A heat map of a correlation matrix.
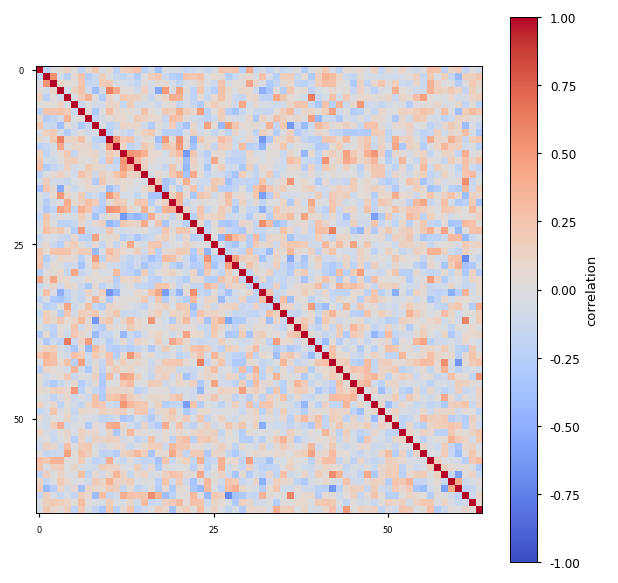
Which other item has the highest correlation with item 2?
1
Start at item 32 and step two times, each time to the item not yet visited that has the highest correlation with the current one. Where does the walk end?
15
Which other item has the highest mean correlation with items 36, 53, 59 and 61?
16
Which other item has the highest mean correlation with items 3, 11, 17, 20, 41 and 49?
10
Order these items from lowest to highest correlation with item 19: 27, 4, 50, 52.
52, 50, 27, 4
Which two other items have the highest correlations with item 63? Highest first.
44, 34
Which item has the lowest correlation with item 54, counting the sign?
60
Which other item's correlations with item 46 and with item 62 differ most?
23
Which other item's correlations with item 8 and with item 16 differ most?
36
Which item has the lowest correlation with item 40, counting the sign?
7
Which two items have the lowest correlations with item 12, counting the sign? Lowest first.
21, 38
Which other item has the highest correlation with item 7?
39
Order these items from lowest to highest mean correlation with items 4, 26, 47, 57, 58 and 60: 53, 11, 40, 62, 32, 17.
32, 17, 40, 62, 53, 11
